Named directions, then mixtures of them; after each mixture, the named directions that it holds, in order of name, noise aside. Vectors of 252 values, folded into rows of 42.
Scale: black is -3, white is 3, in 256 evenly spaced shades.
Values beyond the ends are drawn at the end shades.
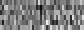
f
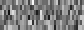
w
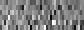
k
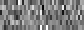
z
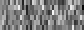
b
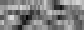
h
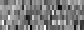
b, h, k.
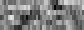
h.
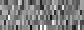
k, z.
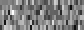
k, w.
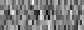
w.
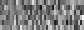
b, f, w.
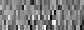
k, w.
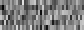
f, k, z.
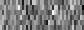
b.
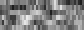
h.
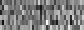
f.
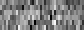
h, k, w.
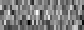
w.
